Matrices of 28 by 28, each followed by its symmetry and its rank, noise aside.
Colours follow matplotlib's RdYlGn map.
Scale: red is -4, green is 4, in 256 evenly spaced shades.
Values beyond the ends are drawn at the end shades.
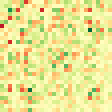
symmetric, rank six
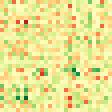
no symmetry, rank seven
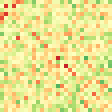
symmetric, rank seven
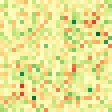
symmetric, rank seven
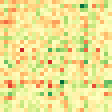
no symmetry, rank five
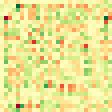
antisymmetric, rank six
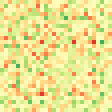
symmetric, rank seven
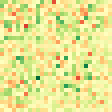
symmetric, rank seven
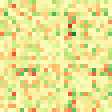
antisymmetric, rank six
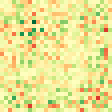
symmetric, rank six
